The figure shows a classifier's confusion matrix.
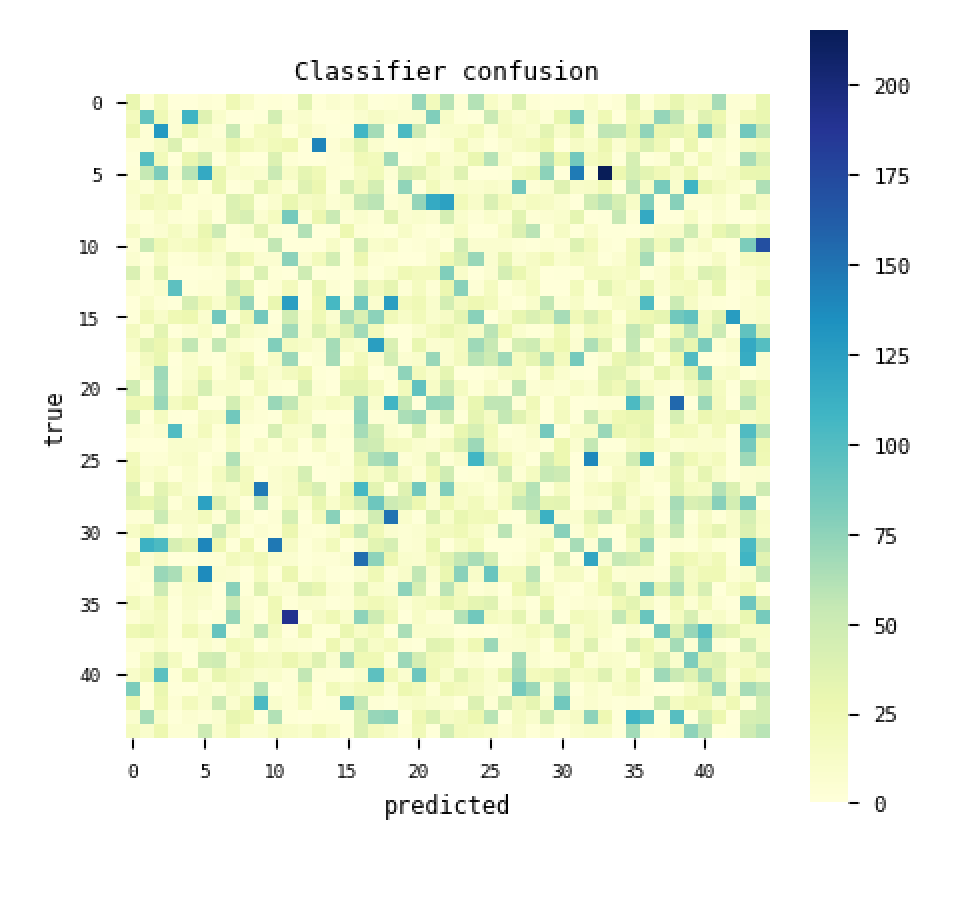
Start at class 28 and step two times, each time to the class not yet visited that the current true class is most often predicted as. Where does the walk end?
33
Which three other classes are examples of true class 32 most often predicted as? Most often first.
16, 43, 17
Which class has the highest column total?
43
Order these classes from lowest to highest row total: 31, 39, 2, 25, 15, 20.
20, 39, 25, 31, 2, 15
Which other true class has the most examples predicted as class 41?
28
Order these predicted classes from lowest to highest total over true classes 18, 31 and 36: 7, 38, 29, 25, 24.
38, 25, 7, 29, 24
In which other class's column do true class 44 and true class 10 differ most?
39
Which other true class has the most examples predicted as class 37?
6
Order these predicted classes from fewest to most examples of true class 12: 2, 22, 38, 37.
37, 38, 2, 22
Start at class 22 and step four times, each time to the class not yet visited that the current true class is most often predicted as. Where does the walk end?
40
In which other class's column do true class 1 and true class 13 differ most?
4
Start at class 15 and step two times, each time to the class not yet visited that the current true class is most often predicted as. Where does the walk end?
9
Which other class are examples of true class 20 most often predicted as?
2
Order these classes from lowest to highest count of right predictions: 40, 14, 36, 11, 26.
26, 40, 11, 36, 14
